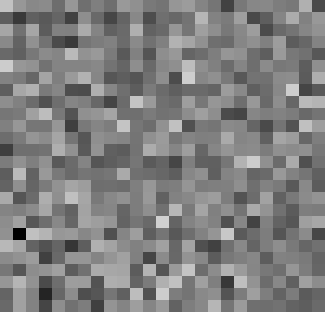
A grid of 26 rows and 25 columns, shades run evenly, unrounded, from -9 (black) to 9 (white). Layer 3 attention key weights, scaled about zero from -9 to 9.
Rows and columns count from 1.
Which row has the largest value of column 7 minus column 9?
7
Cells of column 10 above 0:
11
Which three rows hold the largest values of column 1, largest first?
6, 1, 21
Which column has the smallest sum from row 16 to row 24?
23
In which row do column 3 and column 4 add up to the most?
20
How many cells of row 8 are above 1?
5
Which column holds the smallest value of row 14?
14
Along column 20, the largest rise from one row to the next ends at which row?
3
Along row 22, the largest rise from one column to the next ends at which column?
13
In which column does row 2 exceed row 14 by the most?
16
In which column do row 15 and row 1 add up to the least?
25
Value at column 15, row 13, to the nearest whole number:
2
